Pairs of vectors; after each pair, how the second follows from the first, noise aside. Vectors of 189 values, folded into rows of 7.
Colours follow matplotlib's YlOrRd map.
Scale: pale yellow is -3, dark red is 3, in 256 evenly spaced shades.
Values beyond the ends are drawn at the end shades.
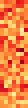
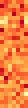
reversed, negated, partly zeroed.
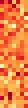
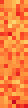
reversed, shrunk.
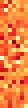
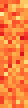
wrapped around, shrunk.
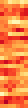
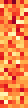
sign-scrambled.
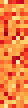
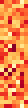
reversed.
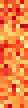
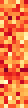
reversed, negated.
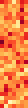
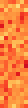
reversed, shrunk.
